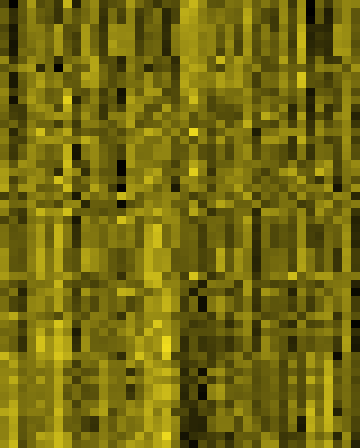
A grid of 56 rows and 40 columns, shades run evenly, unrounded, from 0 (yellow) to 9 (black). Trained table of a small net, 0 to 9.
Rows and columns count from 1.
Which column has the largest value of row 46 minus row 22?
22
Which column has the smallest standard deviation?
4
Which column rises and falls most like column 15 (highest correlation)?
23
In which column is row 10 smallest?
34
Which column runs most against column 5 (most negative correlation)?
29
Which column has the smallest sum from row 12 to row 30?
8
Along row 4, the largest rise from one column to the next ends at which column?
35
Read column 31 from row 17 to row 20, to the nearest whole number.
4 3 5 5
